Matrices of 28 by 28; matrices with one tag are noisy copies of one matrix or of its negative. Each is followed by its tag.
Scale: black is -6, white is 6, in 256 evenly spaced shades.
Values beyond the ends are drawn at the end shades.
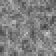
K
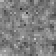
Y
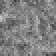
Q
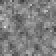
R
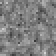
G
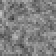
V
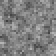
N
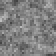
Q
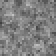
N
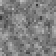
R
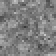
Q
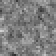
G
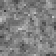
Q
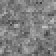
K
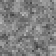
N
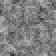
G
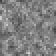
R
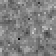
K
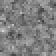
G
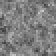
G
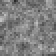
Q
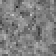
N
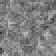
K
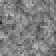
N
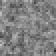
V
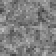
G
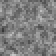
G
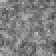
Y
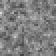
V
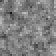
N
